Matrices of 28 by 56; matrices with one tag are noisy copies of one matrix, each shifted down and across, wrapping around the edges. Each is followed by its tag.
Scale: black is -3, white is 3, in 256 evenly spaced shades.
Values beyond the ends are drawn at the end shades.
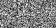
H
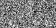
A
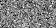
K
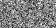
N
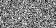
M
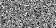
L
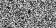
K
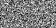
L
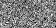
H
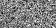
H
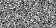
M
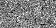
A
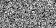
L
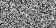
N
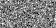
L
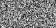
L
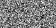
L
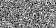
M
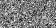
H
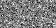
N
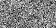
H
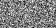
N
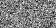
H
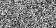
M
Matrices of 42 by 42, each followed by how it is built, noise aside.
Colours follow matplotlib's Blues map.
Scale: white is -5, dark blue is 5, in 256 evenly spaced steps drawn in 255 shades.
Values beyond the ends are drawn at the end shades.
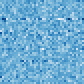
uneven rows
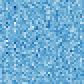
uneven columns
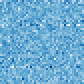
uneven rows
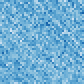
Toeplitz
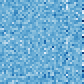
uneven columns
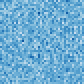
blocks
